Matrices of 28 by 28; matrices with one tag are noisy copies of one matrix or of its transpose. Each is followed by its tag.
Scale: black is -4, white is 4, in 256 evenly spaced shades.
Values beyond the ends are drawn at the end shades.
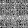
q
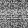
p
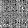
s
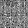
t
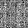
t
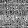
q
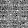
t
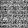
t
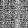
q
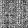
s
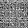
s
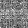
p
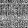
q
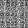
t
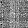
p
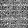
t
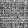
s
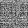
s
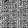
s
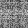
p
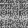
q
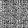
s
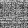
s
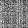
s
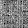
s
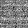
t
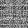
t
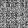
t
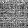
s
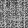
t
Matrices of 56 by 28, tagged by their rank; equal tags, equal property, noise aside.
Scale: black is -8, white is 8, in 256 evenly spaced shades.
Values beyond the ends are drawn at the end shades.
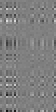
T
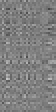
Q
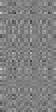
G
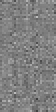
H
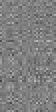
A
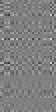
G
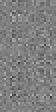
A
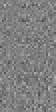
H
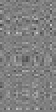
Q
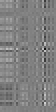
T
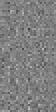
H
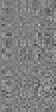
A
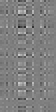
T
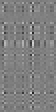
T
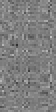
H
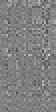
A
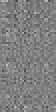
A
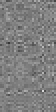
A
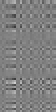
T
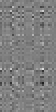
G
